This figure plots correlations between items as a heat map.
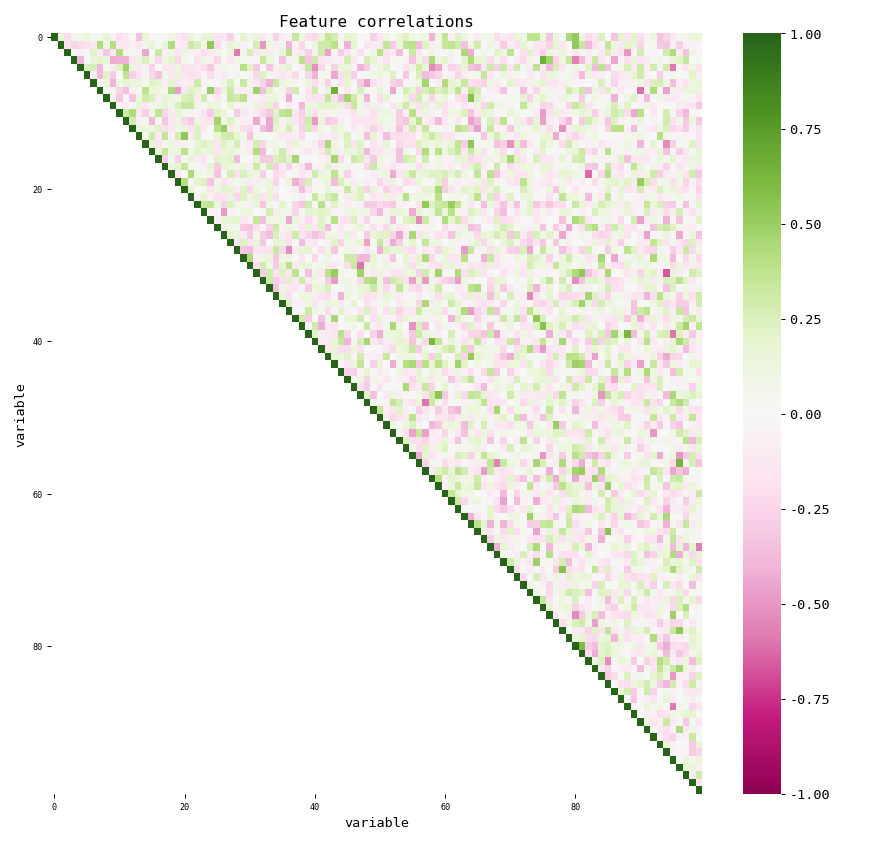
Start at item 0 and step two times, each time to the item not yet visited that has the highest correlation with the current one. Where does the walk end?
81
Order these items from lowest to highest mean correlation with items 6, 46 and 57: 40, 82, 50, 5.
5, 40, 50, 82
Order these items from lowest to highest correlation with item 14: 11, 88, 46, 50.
46, 50, 11, 88
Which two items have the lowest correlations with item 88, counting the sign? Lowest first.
95, 2
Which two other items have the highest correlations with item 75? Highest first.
3, 38
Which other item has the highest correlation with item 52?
38
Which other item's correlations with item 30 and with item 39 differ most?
86
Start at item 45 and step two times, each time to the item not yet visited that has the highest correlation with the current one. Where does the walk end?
64
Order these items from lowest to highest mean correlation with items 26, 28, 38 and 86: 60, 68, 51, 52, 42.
60, 42, 68, 52, 51
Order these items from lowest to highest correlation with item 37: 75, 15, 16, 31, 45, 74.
15, 45, 75, 31, 16, 74
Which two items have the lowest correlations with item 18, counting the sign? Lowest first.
82, 52
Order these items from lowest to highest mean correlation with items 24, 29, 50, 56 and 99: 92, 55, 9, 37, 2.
9, 55, 2, 37, 92
